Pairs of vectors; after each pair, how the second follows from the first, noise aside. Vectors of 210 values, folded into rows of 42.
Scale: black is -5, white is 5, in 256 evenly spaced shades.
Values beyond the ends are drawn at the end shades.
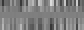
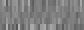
reversed, shrunk.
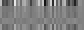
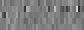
wrapped around, negated, partly zeroed.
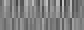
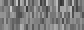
sign-scrambled.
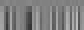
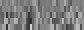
sign-scrambled.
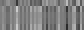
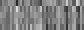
copied.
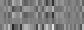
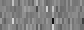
wrapped around, negated, partly zeroed.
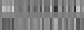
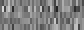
sign-scrambled.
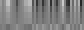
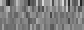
sign-scrambled.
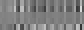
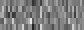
shuffled.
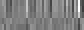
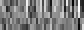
scaled up.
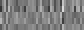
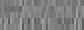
reversed, shrunk.
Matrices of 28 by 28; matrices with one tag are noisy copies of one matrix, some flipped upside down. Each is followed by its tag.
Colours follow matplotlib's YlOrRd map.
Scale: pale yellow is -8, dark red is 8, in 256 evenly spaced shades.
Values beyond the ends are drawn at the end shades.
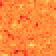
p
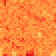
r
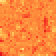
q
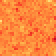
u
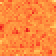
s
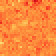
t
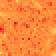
s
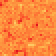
p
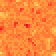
s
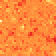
u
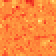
r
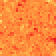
u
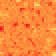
s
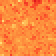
t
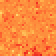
t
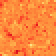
p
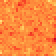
u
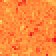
u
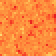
u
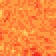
t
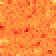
s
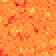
p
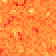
p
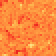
p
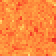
u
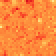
r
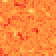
p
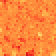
r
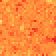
u
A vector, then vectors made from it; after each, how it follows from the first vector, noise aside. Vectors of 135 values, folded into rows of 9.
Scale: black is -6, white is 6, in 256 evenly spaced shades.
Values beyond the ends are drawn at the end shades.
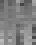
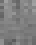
reversed, shrunk.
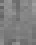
reversed, shrunk.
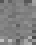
partly zeroed.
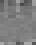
partly zeroed.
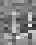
wrapped around, negated, scaled up.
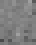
negated, partly zeroed.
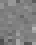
negated, partly zeroed.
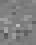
wrapped around, partly zeroed.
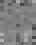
partly zeroed.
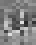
wrapped around, negated, scaled up.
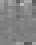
negated, partly zeroed.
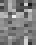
wrapped around, negated, scaled up.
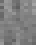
reversed, shrunk.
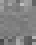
negated, partly zeroed.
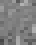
negated, partly zeroed.
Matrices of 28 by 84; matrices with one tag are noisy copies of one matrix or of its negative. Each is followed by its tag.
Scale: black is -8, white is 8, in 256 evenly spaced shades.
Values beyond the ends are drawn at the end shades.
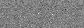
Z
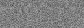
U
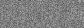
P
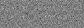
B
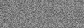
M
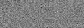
M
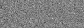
M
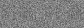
P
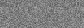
U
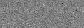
U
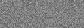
M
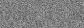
P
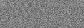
U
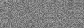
M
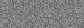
M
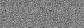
U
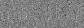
P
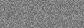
B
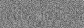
P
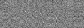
M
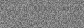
B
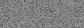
M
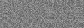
M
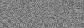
M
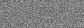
M
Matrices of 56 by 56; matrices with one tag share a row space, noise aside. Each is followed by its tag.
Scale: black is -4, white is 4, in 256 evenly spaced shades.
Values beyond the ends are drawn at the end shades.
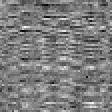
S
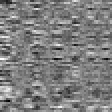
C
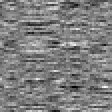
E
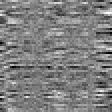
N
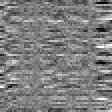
N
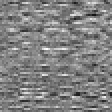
S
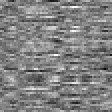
E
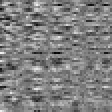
C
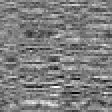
E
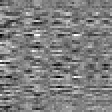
C
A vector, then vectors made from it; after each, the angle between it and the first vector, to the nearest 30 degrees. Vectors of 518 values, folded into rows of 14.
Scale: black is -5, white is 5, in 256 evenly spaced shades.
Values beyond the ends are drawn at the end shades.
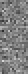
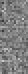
30 degrees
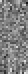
60 degrees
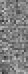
30 degrees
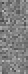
30 degrees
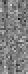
90 degrees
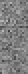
150 degrees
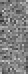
30 degrees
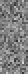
90 degrees
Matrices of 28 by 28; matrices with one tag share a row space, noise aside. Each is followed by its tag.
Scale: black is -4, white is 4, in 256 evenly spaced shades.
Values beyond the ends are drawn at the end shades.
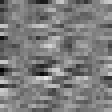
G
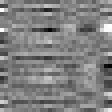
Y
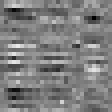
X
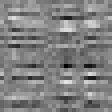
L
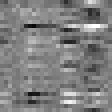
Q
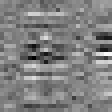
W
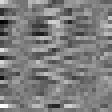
G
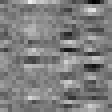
Q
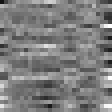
Y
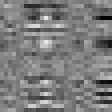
W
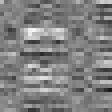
W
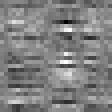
L
